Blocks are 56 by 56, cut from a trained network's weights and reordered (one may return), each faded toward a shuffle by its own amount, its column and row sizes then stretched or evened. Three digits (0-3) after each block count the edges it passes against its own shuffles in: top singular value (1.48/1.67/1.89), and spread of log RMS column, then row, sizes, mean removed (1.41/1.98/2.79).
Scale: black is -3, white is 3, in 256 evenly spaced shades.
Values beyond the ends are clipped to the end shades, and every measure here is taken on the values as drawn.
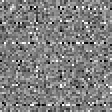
2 1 2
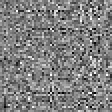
3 2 1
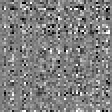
2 3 2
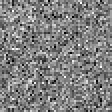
1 1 0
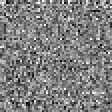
2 0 2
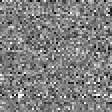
0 1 2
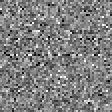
2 0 1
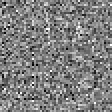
1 1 0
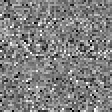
0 0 2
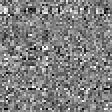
3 1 2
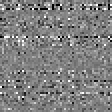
2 1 3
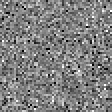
0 1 0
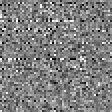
2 1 2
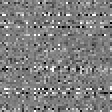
0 2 3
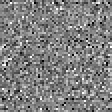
0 0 1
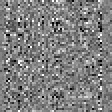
2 3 1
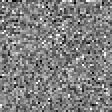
1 0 0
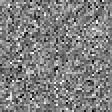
0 2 0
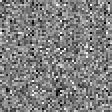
0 1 0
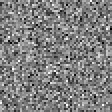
0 0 0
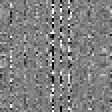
3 3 0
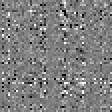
2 3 2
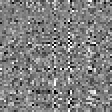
3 2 2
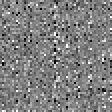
0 3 0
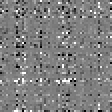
0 3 3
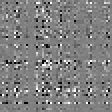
1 3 3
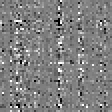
0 3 2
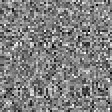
3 0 1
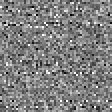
0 0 2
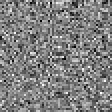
3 0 1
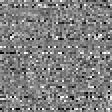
0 0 3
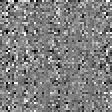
1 3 2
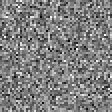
2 0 1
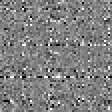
3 2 2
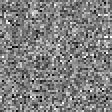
0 0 1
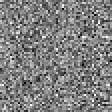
3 1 0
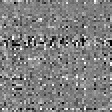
1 2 3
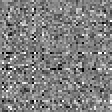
3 2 2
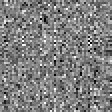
2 2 0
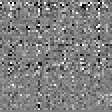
0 2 3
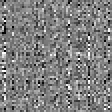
3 3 0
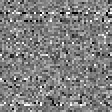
1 0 2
